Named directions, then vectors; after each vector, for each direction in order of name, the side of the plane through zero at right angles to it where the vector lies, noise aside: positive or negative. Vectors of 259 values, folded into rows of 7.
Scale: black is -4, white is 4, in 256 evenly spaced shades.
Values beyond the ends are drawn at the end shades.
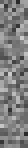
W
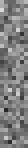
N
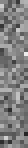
positive, positive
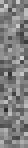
positive, negative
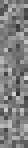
negative, positive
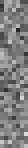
negative, negative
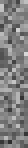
positive, positive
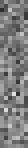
negative, positive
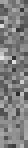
negative, negative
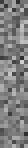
negative, positive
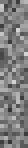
positive, positive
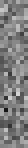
positive, negative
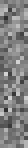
positive, negative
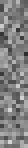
negative, negative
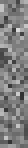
positive, positive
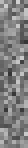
positive, negative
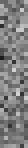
positive, positive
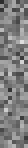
negative, positive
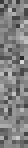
negative, positive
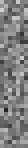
positive, negative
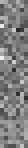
negative, negative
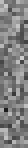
positive, negative
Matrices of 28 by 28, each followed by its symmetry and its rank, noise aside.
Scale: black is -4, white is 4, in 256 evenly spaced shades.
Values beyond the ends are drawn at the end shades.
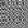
no symmetry, rank three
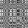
no symmetry, rank two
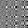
no symmetry, rank one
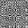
symmetric, rank two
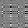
no symmetry, rank one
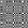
symmetric, rank one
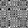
symmetric, rank two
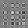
symmetric, rank one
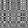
no symmetry, rank one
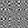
antisymmetric, rank two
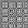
symmetric, rank two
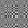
symmetric, rank one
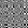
no symmetry, rank two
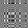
no symmetry, rank one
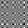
symmetric, rank one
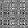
antisymmetric, rank two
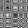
symmetric, rank one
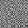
no symmetry, rank two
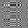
no symmetry, rank one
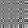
symmetric, rank one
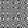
antisymmetric, rank two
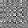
symmetric, rank two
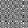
no symmetry, rank two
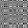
no symmetry, rank one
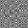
no symmetry, rank two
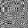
no symmetry, rank three
